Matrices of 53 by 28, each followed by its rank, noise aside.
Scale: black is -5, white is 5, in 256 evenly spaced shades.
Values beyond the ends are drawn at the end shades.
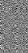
three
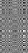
one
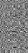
five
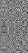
five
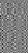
two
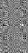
four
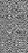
four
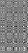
two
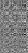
three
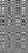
one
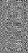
five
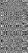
three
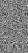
five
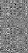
three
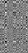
three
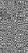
four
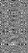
five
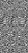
three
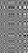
one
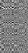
three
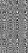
two
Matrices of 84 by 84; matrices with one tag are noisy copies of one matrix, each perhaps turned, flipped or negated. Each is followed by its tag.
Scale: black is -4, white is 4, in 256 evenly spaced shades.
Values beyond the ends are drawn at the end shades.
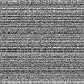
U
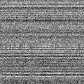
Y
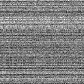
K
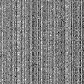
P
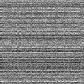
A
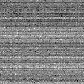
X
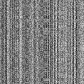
Y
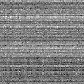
X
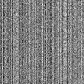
P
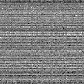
U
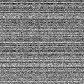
P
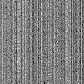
P
